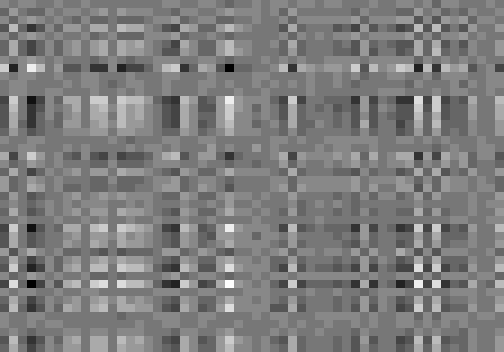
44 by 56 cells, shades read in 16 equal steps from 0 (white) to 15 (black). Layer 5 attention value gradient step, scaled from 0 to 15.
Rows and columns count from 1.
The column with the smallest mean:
26
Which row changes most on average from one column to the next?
36
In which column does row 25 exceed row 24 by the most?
4
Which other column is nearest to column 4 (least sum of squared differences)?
20
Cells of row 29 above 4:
45
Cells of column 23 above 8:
21
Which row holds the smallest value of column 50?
9
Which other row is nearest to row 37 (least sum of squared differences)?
10
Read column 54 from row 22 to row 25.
8 7 7 8
